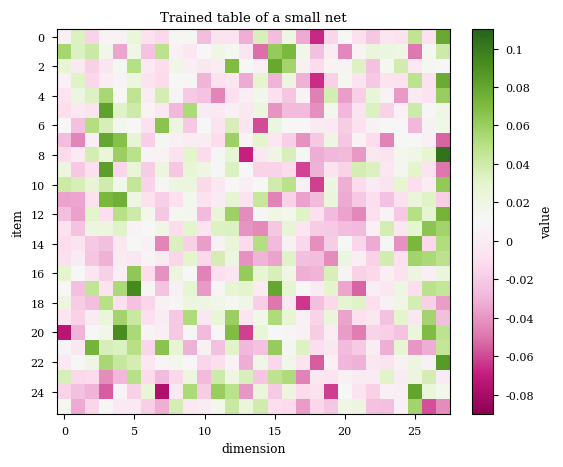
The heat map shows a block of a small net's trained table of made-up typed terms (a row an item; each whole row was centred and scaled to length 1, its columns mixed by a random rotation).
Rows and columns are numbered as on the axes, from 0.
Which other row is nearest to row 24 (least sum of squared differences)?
15
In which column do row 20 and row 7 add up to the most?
4
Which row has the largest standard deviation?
20
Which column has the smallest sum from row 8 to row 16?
18
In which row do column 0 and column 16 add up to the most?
1
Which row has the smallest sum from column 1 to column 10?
24
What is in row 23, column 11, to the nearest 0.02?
0.04
